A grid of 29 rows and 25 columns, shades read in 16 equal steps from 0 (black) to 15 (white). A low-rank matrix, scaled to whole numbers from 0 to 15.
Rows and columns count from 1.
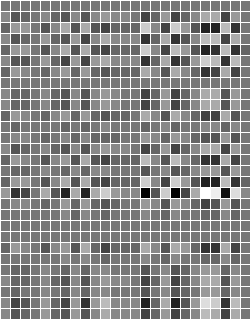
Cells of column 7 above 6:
15
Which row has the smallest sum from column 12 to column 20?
18
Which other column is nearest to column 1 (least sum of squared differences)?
12
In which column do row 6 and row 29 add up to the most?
21
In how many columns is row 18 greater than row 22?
14
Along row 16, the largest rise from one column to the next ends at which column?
24
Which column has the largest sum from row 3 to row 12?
23
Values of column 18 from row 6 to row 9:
3 10 7 4
